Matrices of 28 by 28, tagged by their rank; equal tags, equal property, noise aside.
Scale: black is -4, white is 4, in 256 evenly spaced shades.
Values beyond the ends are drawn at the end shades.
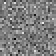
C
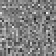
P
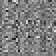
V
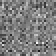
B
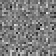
P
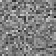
C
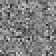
P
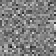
C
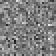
C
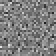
C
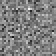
P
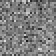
P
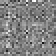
B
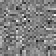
B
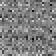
B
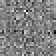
V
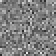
V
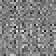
B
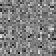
B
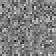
P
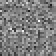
P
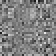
B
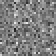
C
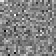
P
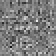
V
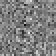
P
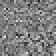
C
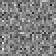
V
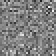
V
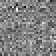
C
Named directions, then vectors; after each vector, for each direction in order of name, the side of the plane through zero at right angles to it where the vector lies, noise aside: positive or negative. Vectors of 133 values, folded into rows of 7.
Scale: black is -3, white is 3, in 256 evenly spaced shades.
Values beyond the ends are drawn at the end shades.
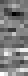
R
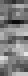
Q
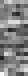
negative, positive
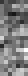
positive, positive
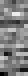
positive, negative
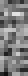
positive, negative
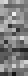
negative, negative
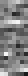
negative, positive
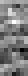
negative, negative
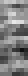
negative, negative
